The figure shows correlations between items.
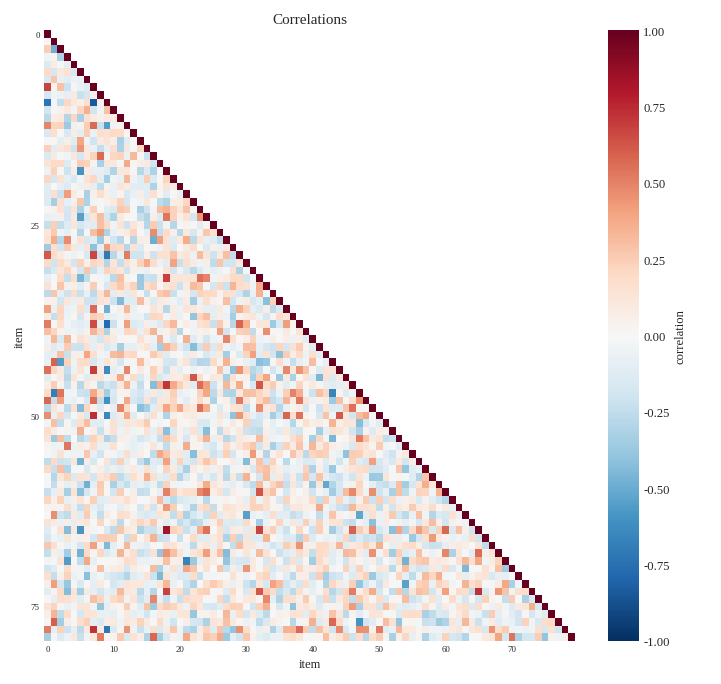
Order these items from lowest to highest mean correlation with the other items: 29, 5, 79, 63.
5, 63, 79, 29
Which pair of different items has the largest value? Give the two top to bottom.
18, 65
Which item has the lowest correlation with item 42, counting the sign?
59
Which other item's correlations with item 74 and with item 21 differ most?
27
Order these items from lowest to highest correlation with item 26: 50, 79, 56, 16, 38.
56, 50, 38, 79, 16
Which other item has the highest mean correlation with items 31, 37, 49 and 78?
47
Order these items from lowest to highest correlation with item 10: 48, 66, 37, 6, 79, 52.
48, 37, 79, 52, 66, 6
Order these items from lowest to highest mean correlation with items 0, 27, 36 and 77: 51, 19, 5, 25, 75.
25, 19, 51, 75, 5
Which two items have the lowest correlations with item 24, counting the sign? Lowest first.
5, 52
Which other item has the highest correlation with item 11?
49
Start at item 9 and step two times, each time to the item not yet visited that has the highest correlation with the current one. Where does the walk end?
33
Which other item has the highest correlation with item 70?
79
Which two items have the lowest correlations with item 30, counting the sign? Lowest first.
63, 56
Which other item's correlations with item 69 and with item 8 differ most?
21
